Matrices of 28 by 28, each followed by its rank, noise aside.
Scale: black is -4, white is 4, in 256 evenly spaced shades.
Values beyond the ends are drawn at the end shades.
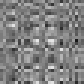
two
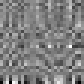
two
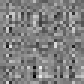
three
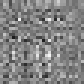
four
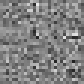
six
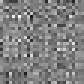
four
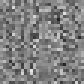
six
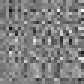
four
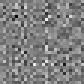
four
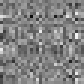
four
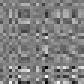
two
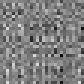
four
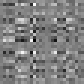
two
